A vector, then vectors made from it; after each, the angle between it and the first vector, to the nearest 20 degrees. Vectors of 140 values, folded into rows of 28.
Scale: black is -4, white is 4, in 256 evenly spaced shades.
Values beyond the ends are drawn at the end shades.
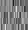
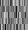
140 degrees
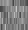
40 degrees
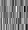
40 degrees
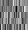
160 degrees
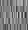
120 degrees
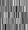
160 degrees
